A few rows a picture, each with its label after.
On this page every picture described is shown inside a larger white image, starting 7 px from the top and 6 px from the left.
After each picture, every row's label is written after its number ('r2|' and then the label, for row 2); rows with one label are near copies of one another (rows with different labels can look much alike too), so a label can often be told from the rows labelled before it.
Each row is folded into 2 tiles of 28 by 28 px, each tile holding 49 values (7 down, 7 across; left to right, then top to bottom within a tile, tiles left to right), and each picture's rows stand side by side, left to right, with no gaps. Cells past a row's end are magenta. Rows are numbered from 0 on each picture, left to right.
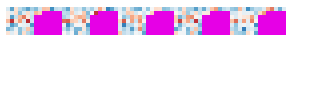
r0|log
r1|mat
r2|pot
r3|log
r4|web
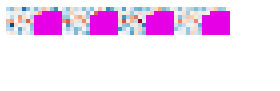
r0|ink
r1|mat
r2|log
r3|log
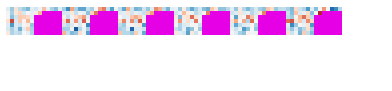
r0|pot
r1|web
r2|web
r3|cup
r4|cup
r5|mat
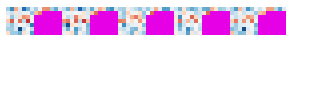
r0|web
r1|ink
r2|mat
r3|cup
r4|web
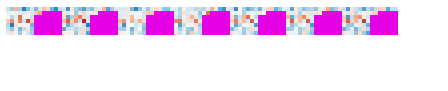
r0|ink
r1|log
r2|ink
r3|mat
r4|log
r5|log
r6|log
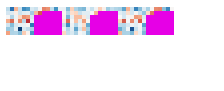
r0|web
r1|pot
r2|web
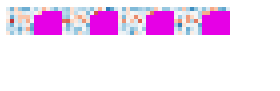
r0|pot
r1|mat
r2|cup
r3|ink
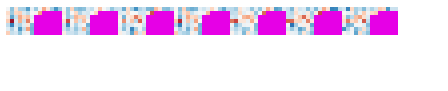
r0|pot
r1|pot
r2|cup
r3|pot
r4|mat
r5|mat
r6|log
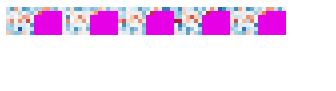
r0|web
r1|cup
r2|mat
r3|mat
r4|web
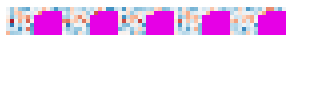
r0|pot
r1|mat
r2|log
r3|pot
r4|web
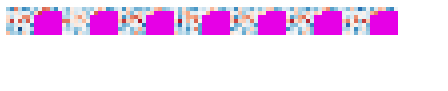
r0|web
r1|mat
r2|log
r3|pot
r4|log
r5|log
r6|ink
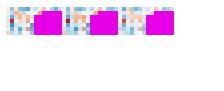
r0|pot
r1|pot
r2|pot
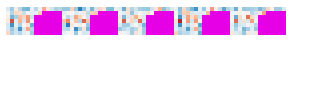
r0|pot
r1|ink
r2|log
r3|pot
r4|cup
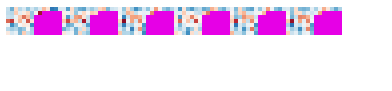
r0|mat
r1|log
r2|pot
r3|cup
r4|pot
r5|pot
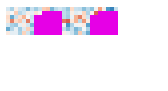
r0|log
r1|mat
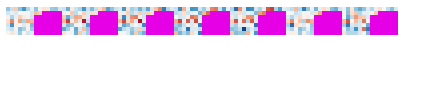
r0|ink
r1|log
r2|log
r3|web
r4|web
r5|ink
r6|pot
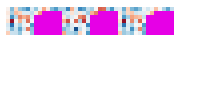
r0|pot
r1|web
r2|pot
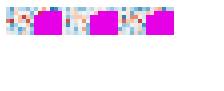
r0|mat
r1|pot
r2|log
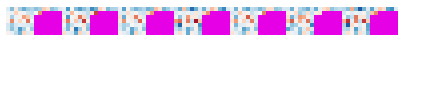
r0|cup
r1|cup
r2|cup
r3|ink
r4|cup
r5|log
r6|ink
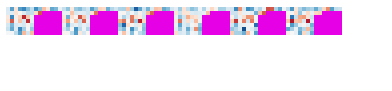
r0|cup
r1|cup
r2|ink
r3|pot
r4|web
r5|log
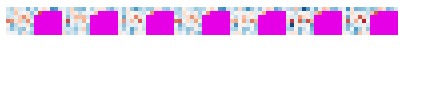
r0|mat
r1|pot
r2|cup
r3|mat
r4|ink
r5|ink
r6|cup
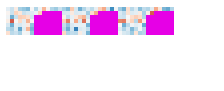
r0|pot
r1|web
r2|mat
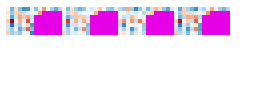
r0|pot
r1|pot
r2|ink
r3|pot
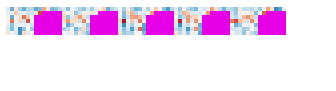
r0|cup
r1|log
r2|pot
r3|pot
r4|mat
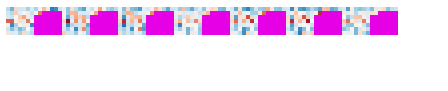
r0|mat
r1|pot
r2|pot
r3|ink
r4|cup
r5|cup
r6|log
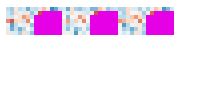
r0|mat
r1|cup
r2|mat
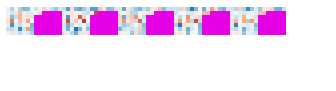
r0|pot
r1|cup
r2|log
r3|ink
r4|ink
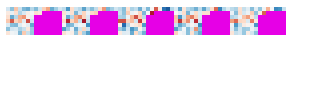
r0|log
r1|log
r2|mat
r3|log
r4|mat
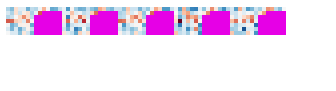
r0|mat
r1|cup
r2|mat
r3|pot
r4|web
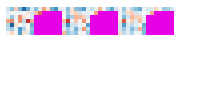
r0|ink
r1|pot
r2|pot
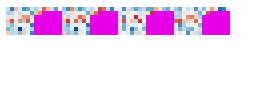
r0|web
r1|web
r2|cup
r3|mat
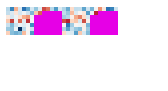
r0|web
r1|mat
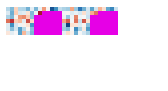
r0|mat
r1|ink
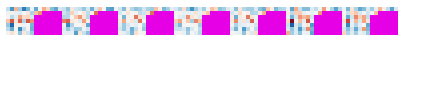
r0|ink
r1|mat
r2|cup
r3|ink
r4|cup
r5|pot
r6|pot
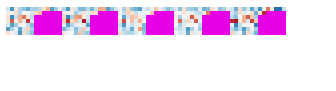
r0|log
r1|log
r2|pot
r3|cup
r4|mat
